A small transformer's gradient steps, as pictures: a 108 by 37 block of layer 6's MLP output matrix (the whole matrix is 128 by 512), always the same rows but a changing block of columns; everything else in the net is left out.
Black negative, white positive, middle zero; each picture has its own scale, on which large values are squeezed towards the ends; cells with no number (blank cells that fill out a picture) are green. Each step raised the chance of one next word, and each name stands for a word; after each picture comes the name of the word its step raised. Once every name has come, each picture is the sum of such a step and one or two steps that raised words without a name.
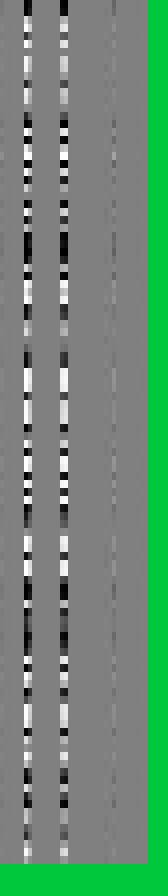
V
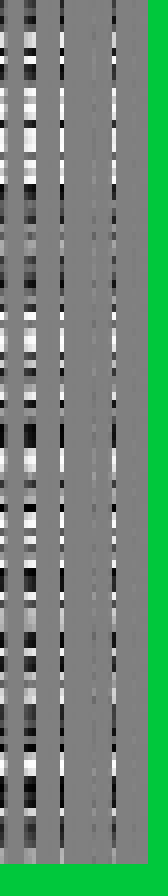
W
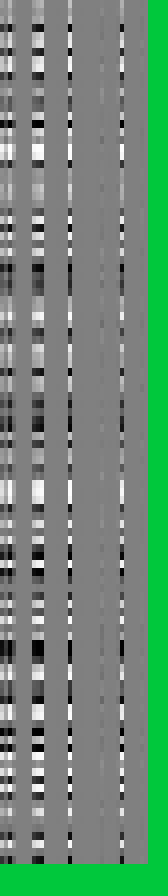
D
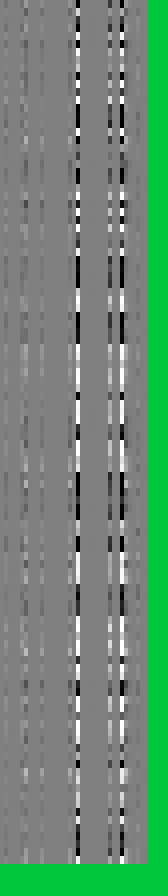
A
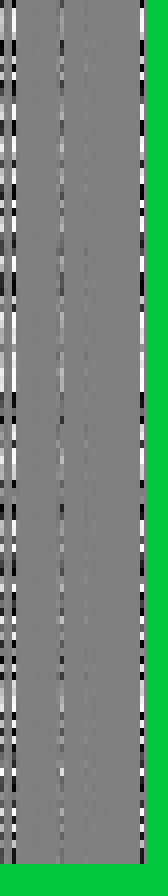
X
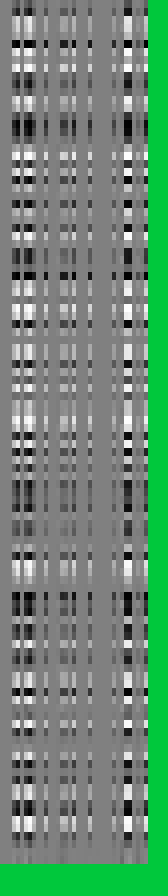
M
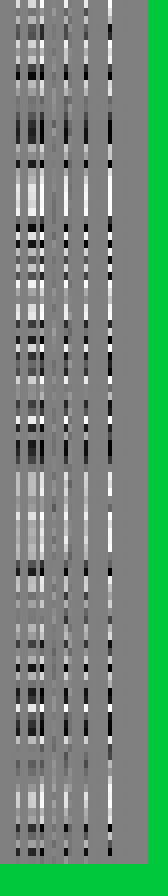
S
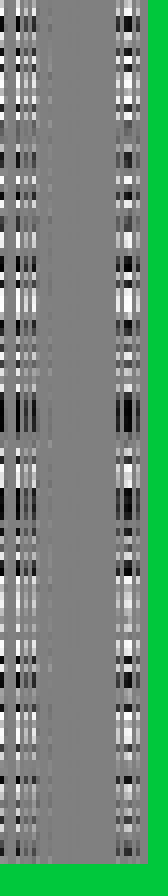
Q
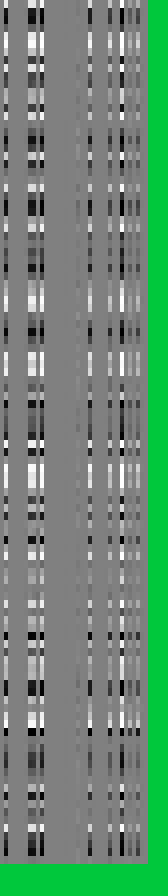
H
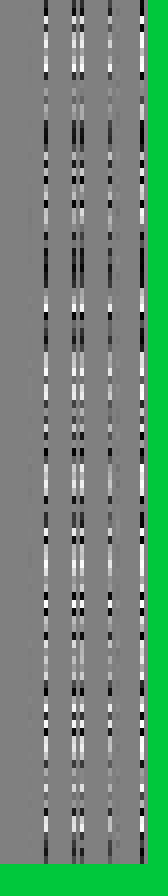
H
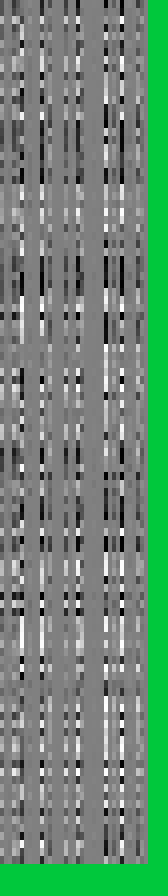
A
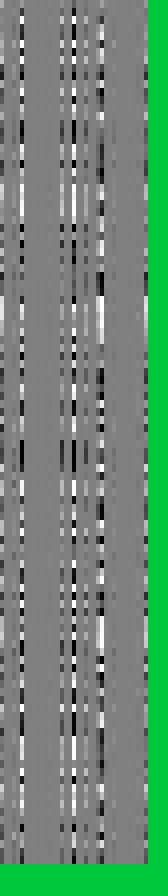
S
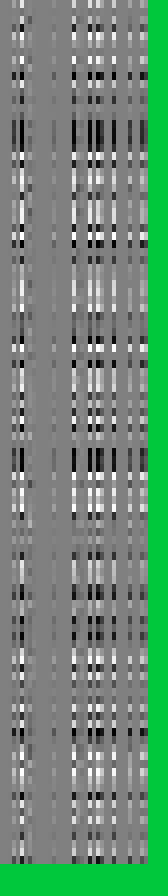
S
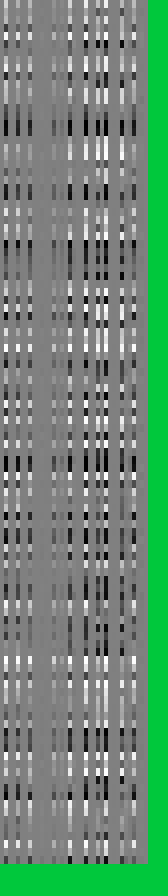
M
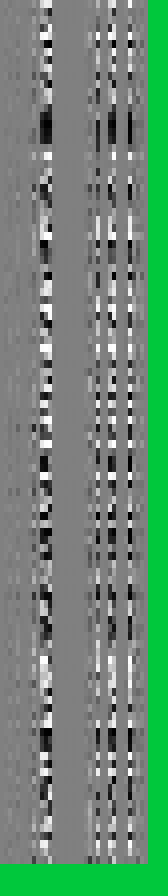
M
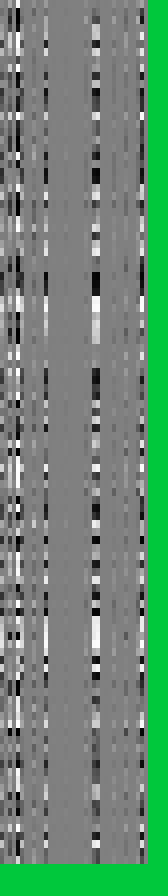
H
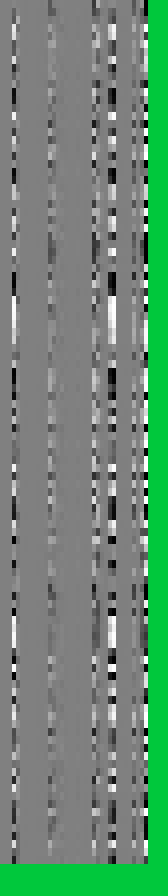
V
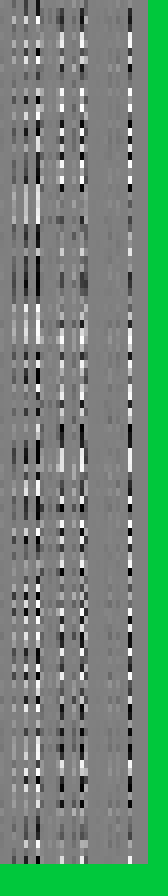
W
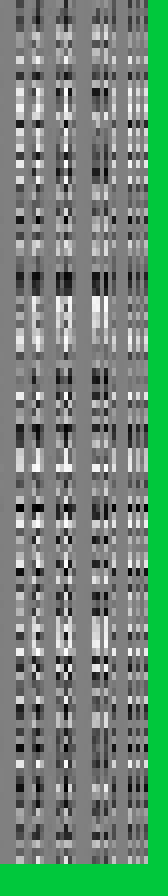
W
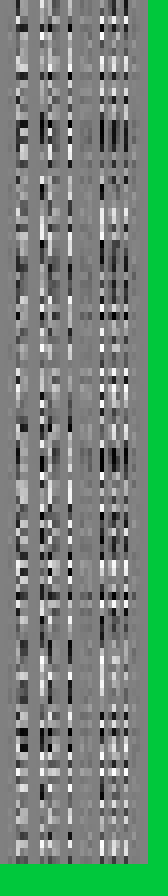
D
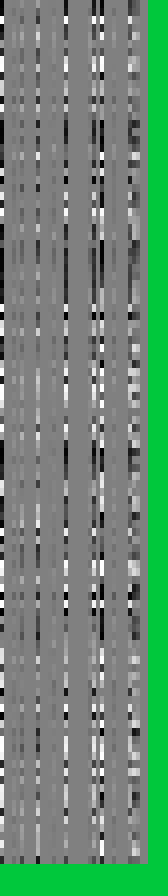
V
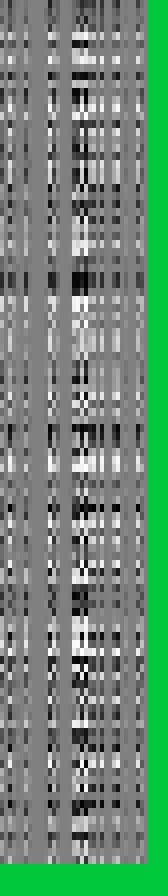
W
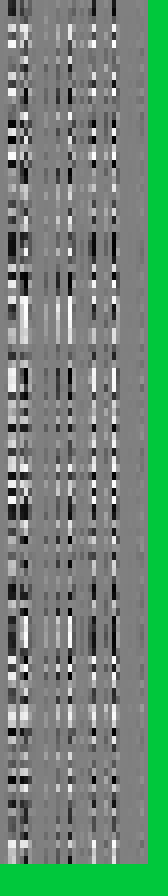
V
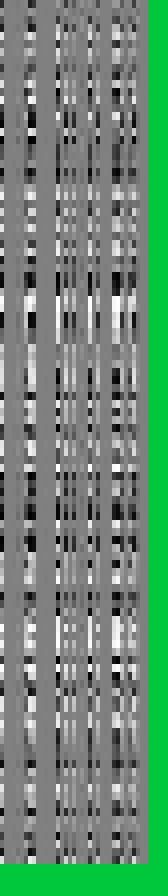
A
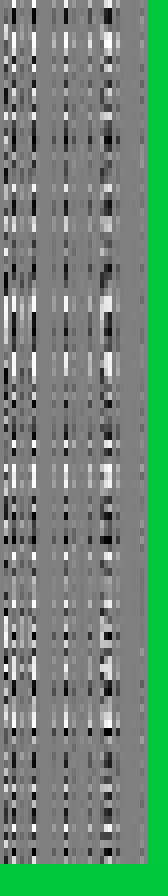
H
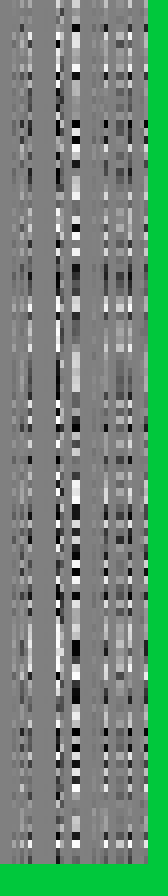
D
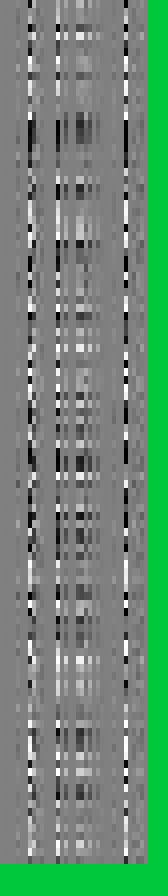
Q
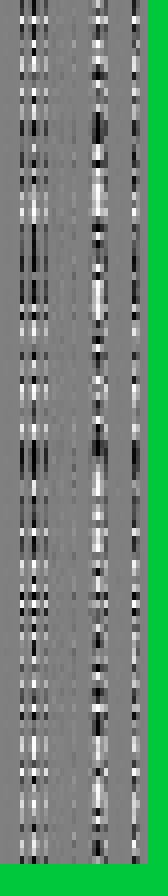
S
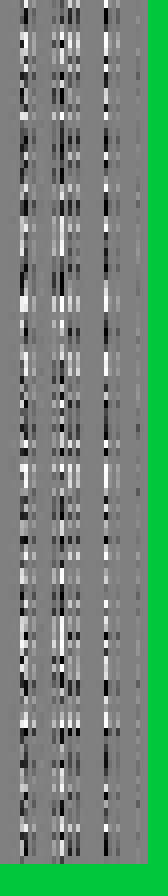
H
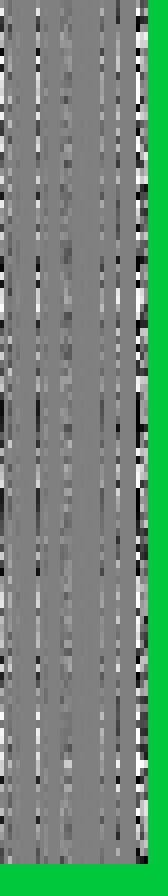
Q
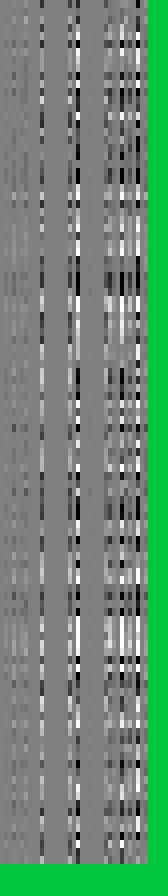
A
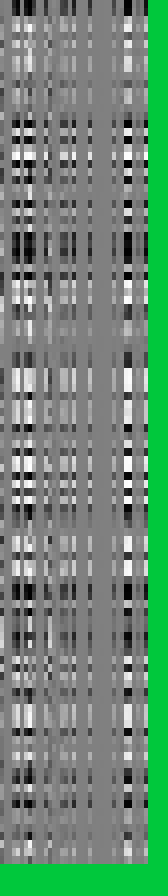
V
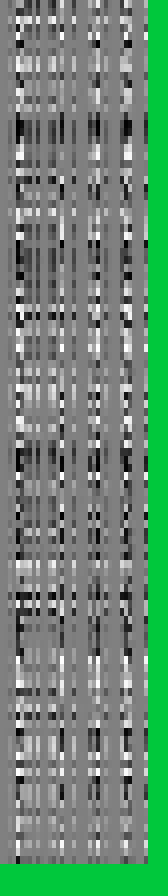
M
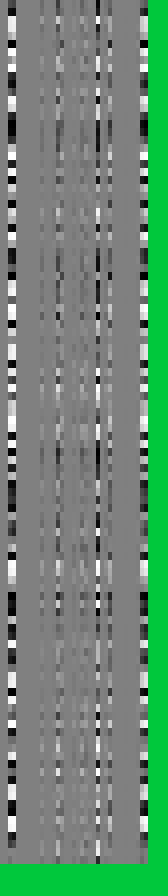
M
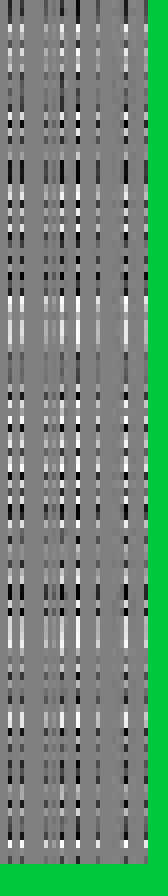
V
